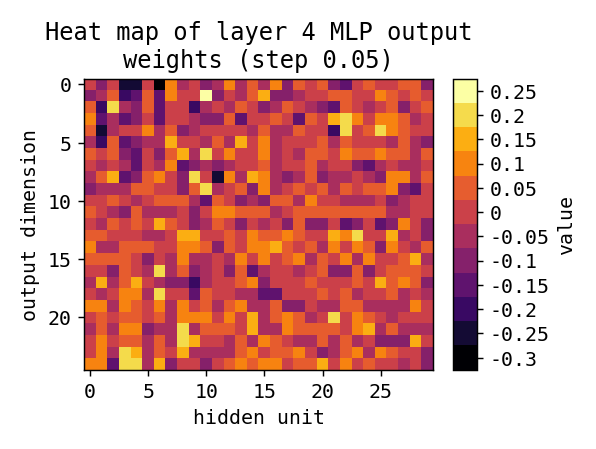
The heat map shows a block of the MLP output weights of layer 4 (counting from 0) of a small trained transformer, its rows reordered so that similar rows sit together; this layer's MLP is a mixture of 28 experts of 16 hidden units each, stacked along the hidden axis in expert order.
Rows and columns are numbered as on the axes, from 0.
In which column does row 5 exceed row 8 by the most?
11
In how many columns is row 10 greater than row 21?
10
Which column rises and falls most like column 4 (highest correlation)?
3
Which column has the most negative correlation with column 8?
5
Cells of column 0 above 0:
10
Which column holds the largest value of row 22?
8
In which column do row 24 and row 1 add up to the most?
15
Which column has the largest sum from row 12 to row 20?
6
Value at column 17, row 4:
-0.05
